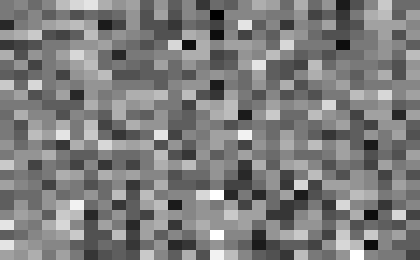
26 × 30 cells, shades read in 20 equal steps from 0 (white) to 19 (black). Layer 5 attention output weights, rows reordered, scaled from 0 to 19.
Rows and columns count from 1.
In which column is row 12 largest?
18
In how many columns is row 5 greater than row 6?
14
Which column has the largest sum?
13
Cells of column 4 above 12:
2
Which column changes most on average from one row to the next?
16
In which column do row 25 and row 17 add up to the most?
27
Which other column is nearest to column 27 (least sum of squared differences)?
20
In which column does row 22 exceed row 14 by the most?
7
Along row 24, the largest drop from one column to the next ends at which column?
25
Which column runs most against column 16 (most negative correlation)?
30
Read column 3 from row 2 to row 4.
9 9 4
